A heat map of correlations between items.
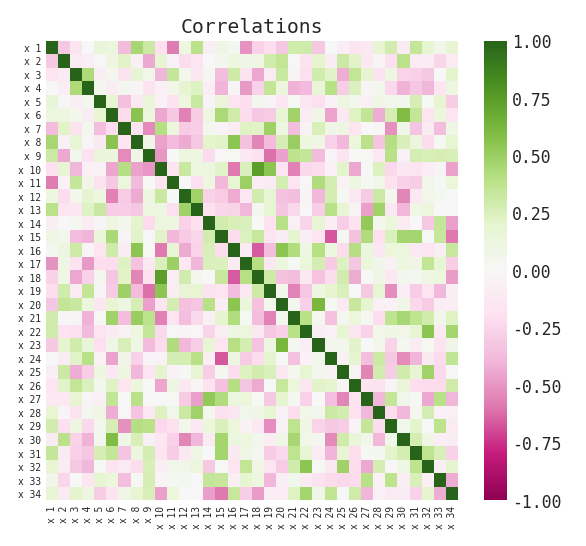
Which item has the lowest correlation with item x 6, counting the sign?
x 12
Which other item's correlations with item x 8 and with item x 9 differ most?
x 20
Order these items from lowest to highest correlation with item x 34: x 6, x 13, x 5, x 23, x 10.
x 10, x 5, x 6, x 13, x 23
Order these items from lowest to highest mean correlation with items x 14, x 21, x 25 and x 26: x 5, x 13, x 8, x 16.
x 13, x 5, x 8, x 16
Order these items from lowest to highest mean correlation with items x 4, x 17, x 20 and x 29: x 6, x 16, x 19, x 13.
x 13, x 19, x 6, x 16
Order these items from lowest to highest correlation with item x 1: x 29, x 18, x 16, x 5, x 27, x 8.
x 18, x 27, x 16, x 5, x 29, x 8
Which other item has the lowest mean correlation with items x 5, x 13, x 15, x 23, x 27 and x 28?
x 34
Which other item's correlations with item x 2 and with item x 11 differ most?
x 30
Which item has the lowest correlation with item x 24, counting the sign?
x 15
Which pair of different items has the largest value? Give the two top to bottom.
x 10, x 18
